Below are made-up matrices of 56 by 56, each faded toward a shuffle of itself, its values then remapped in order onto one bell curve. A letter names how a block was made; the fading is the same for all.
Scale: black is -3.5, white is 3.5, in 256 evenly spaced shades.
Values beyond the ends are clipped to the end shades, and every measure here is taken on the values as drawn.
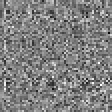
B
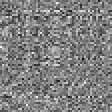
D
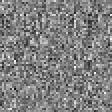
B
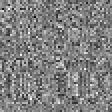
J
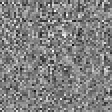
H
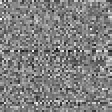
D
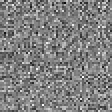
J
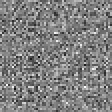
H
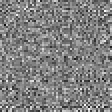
D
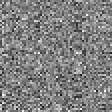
B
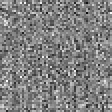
H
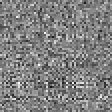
D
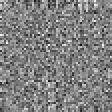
B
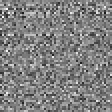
D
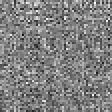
B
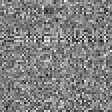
D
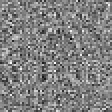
H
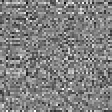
D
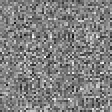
H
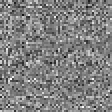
H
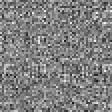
H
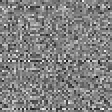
D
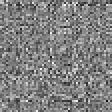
D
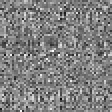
D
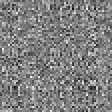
H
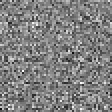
H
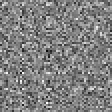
H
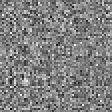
H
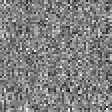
H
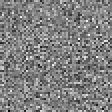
B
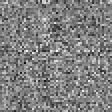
B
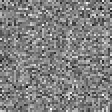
H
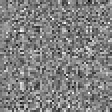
J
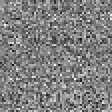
J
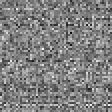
D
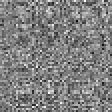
J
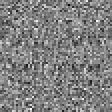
J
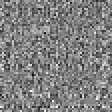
D
